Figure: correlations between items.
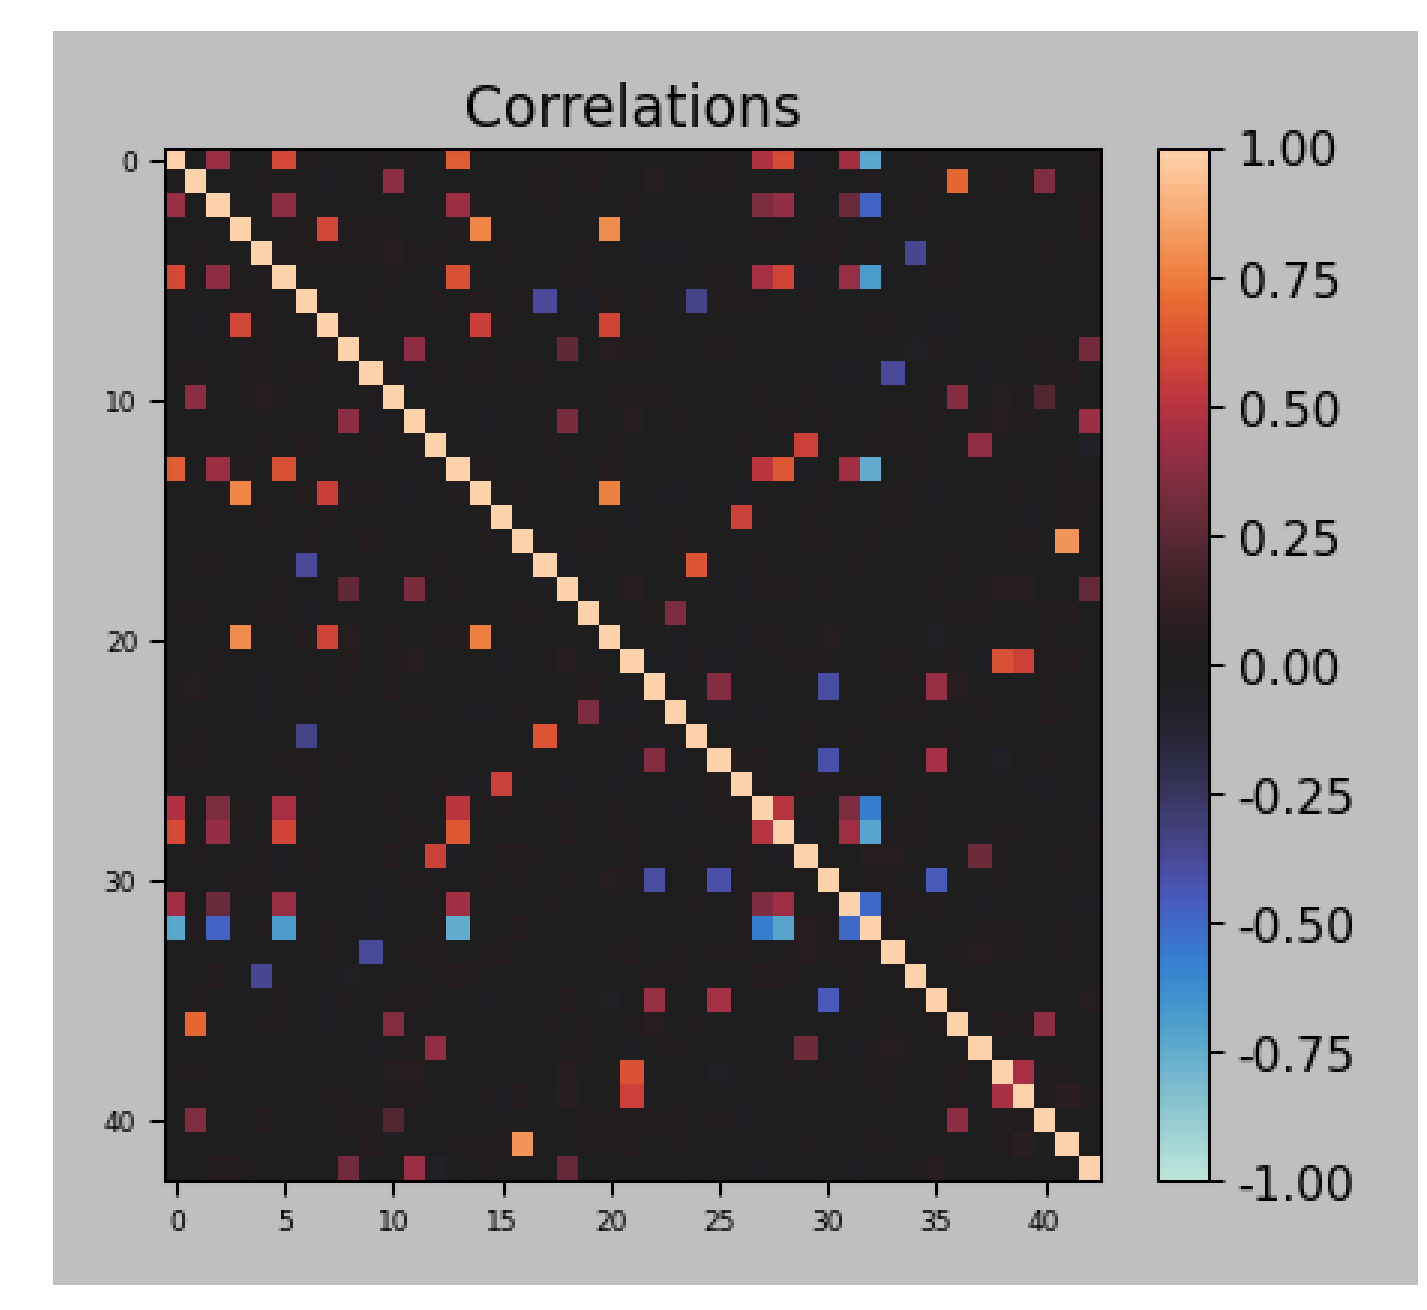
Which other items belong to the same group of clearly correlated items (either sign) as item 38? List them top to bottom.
21, 39
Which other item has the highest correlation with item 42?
11
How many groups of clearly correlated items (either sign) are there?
13
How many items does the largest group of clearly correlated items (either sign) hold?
8
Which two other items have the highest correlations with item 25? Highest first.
35, 22
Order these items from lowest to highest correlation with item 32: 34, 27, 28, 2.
28, 27, 2, 34
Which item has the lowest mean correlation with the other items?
32
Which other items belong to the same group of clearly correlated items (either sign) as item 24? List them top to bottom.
6, 17
